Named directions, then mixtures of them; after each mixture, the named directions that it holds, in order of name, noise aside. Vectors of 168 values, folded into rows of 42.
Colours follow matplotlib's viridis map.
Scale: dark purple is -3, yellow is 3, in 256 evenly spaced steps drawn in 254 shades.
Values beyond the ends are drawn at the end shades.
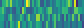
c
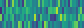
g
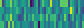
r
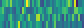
c.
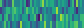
c, g.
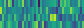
g, r.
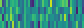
g, r.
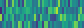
g.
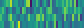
c, r.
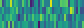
r.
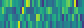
c.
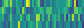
c.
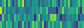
g.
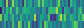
g.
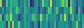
g, r.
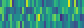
c, g.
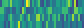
c.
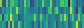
g, r.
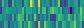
g, r.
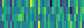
r.
